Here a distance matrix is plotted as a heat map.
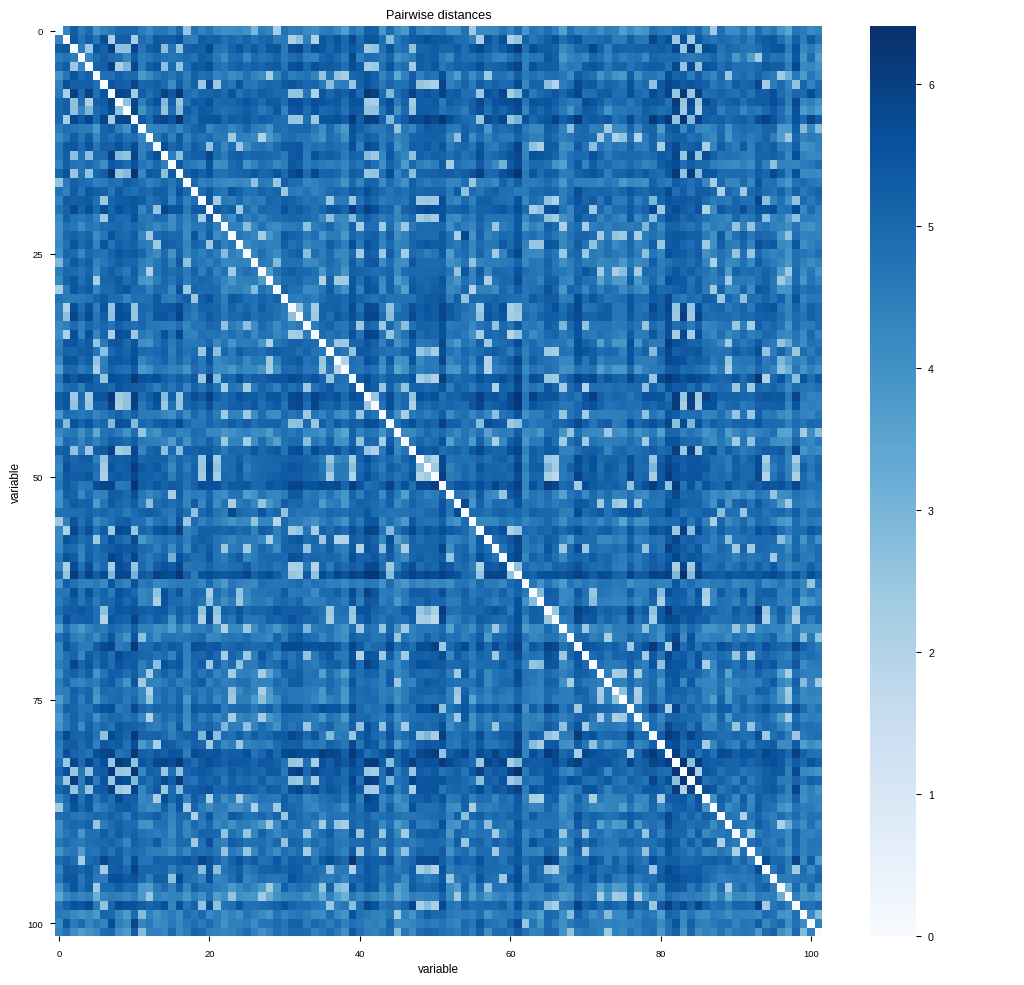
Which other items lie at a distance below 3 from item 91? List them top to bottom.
18, 30, 54, 88
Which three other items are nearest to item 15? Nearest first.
52, 95, 59
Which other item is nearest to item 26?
87
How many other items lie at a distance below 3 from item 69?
3
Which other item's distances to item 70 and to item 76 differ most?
81
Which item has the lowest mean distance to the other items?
97
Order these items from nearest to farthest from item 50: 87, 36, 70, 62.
36, 62, 87, 70
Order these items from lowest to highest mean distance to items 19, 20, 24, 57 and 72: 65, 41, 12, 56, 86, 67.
86, 12, 67, 65, 56, 41
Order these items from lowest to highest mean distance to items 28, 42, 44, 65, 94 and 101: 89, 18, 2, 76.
89, 2, 18, 76
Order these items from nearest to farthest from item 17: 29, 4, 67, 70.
29, 67, 70, 4
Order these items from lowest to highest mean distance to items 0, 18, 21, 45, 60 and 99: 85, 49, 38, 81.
38, 49, 85, 81
